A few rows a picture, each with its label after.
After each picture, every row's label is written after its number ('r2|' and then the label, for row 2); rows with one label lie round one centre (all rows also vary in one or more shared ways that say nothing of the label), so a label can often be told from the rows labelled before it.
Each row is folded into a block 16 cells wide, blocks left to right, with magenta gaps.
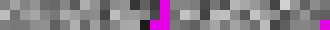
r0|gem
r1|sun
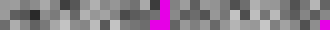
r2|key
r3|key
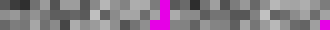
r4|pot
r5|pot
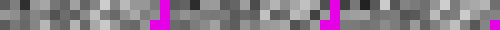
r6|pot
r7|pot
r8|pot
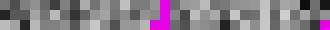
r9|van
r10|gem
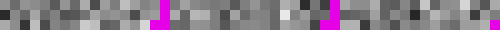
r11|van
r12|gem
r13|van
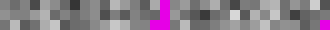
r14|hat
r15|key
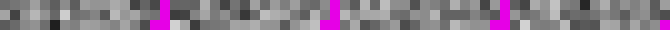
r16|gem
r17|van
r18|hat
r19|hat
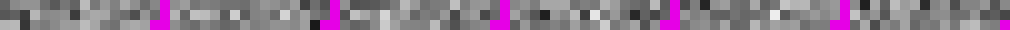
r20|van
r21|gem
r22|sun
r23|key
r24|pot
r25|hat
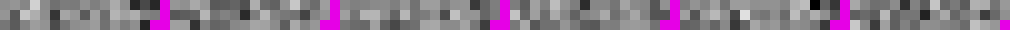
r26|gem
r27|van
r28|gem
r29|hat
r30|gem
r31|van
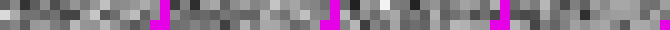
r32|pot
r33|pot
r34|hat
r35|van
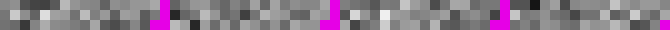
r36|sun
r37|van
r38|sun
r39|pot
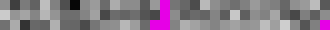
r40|hat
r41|key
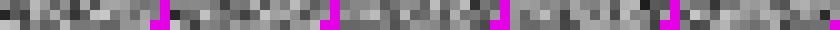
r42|van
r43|van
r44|gem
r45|gem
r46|sun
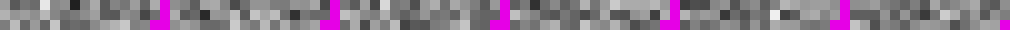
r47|hat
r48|key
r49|hat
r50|pot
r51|pot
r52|van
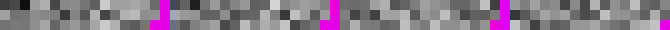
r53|pot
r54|pot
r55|key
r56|van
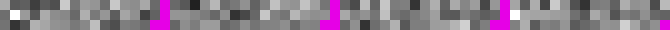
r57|sun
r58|pot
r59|hat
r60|hat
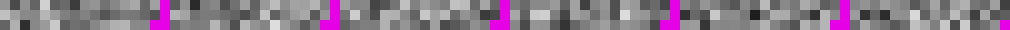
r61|hat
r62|pot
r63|sun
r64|gem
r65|van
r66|key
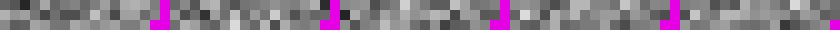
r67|pot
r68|key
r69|sun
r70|sun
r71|sun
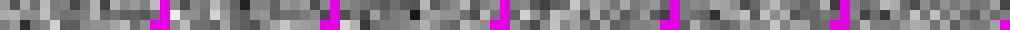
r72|hat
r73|hat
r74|van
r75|sun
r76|key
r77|key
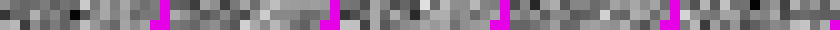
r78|van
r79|pot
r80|van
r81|pot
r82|hat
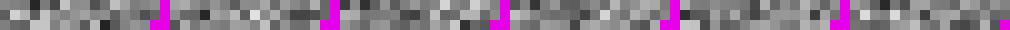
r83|sun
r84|key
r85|pot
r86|pot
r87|van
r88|sun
